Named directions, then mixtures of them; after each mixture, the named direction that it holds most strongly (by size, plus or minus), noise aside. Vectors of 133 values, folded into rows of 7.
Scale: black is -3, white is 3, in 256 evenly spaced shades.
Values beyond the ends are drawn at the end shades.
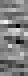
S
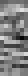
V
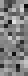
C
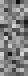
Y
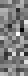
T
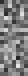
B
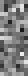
C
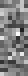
T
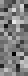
C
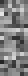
B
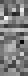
B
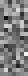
B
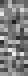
V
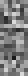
B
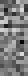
C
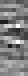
S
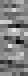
S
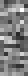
V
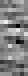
S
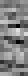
S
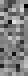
C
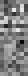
C
